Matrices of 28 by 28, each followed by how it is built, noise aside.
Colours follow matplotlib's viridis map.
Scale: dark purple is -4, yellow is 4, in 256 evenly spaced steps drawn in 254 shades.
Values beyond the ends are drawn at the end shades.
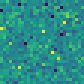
sparse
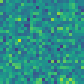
blocks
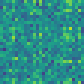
blocks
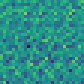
repeating columns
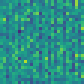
blocks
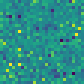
sparse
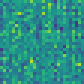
blocks
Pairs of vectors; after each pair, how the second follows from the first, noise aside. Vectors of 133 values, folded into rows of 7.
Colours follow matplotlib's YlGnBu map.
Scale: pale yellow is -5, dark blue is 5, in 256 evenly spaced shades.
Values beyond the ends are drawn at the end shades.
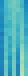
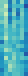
reversed.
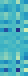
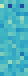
reversed, partly zeroed.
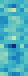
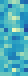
reversed, negated.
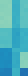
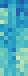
reversed.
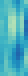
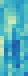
reversed, negated.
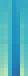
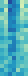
reversed.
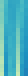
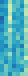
reversed.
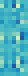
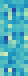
reversed.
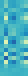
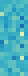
reversed, partly zeroed.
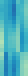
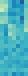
reversed, partly zeroed.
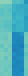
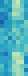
wrapped around, negated.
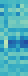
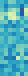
wrapped around, negated.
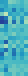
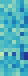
reversed.
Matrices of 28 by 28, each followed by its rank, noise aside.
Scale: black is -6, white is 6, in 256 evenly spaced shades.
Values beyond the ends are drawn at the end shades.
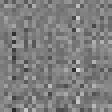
four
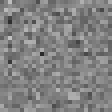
six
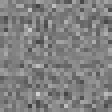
six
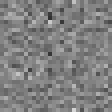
six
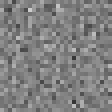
eight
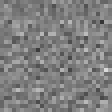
six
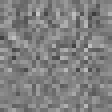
four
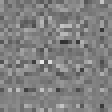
four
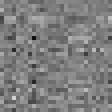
four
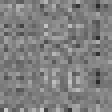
four
